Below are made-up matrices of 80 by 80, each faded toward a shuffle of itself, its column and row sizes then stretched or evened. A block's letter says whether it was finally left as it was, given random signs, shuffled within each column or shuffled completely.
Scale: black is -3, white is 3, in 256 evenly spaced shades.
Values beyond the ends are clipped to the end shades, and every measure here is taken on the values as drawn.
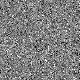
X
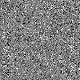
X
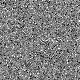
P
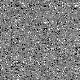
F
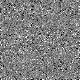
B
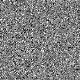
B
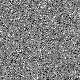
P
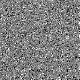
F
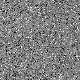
X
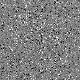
X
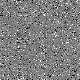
F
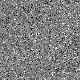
X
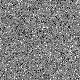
P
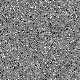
X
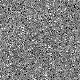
X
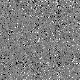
B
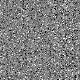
X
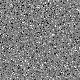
P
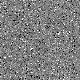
X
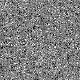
B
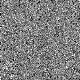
X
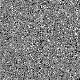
X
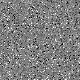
B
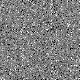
B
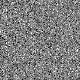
X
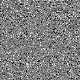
F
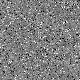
P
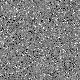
P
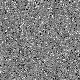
P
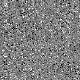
F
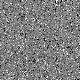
X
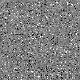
F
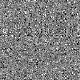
F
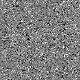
B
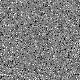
X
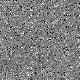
F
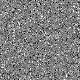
X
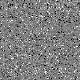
F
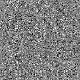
F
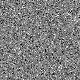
P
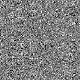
F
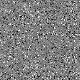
B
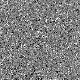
B
